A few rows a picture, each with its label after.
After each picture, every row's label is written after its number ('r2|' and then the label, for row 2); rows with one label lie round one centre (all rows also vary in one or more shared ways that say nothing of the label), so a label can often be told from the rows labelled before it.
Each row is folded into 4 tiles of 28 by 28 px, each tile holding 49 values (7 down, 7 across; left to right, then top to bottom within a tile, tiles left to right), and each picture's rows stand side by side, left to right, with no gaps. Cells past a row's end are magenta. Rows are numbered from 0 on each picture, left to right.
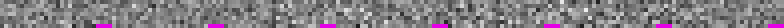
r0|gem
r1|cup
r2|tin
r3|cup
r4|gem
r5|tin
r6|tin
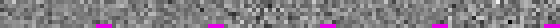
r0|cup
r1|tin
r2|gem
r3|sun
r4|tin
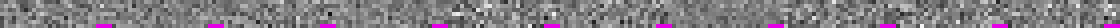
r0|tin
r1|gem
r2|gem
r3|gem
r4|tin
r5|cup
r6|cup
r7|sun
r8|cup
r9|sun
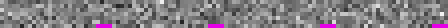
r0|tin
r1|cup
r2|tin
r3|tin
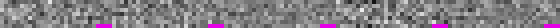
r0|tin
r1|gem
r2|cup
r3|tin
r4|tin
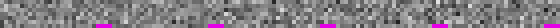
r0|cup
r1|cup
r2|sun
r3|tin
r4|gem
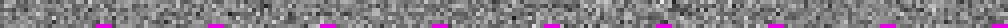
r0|tin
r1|cup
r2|cup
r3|gem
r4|sun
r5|cup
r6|cup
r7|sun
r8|tin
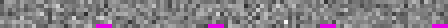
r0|tin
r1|sun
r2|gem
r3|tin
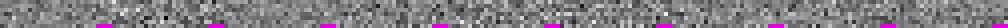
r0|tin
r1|cup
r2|cup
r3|cup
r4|sun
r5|tin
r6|tin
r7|tin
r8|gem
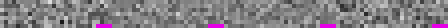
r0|cup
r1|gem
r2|cup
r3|tin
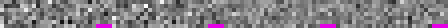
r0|sun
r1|tin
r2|cup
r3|cup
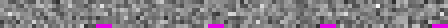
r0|tin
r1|cup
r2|gem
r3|sun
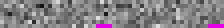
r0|sun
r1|cup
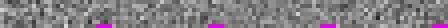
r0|sun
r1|tin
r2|tin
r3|tin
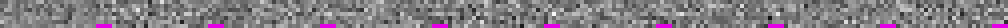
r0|tin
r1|tin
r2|tin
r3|tin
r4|cup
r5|tin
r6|tin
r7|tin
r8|cup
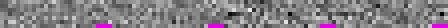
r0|gem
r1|cup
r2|sun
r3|cup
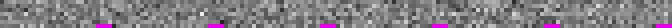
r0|tin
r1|cup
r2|cup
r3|gem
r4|gem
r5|gem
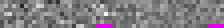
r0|tin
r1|gem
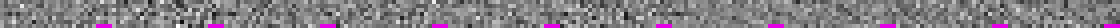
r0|sun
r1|gem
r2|tin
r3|cup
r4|cup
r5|cup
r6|tin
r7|sun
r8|gem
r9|tin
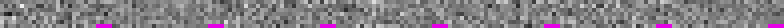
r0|tin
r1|cup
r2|tin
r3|cup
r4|gem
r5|tin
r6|tin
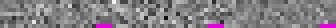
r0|gem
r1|cup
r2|tin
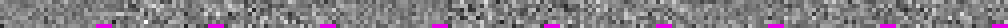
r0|tin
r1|gem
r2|sun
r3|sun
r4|gem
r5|gem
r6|tin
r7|cup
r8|gem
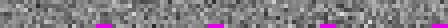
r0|sun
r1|tin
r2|cup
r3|cup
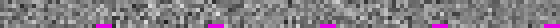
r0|gem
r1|cup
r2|gem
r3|sun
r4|gem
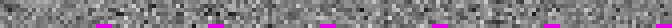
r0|gem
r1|cup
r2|gem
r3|tin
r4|tin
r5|gem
